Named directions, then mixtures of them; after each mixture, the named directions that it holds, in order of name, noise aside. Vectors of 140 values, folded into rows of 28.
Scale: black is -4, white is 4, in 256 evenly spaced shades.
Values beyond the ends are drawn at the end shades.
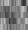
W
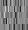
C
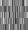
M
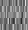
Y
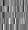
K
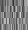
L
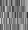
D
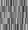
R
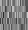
D.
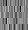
C.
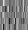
K.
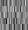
C, Y.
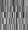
L.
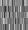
C, M.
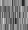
M, W.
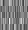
K, M, Y.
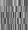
L.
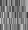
D.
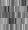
C, W.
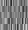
R.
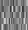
L, R.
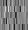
C.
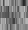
K, W.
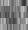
W.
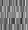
Y.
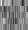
M, W.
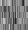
M, W.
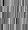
K, R.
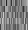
D, R.
